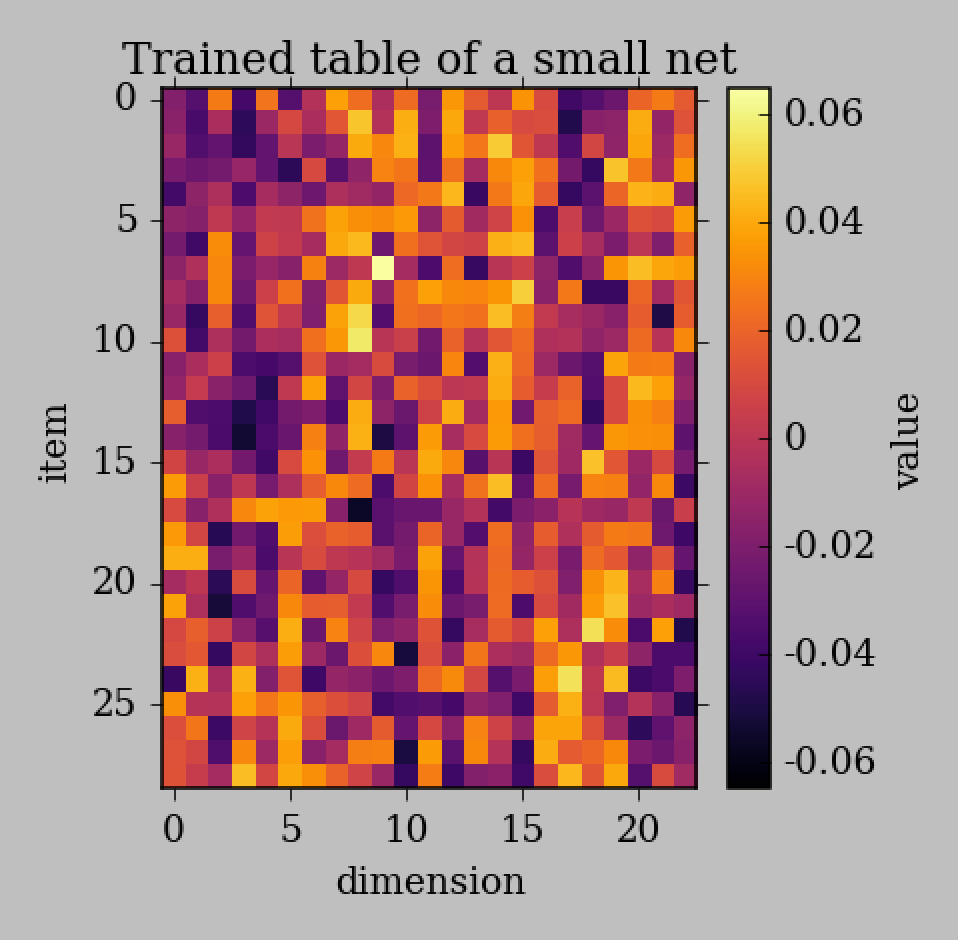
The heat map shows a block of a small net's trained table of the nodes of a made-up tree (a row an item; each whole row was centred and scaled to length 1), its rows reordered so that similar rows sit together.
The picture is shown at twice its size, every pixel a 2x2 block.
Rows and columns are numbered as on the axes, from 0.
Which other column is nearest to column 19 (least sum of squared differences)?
16
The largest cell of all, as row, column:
7, 9
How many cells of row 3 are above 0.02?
9
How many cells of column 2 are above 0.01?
5
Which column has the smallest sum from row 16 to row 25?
22
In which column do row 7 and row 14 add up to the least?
3
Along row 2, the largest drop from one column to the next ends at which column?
11
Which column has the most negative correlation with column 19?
4
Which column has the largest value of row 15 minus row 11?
18
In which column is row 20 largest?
19
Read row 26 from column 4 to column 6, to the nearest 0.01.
0 0.04 0.01
